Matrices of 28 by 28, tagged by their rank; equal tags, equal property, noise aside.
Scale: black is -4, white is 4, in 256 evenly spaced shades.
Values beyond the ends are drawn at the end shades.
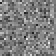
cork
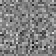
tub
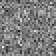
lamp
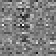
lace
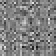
lace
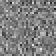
tub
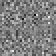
cork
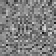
tub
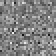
lamp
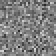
cork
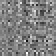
lace
